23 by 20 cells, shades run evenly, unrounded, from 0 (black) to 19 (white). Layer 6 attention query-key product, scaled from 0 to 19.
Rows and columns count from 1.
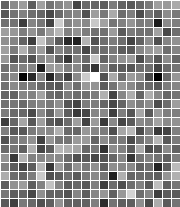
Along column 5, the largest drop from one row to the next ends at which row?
8
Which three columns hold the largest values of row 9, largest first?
11, 10, 13
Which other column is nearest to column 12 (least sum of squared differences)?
17
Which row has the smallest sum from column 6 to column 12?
5
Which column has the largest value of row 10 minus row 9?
3
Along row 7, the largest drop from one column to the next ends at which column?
12
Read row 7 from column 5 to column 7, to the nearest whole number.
10 11 7
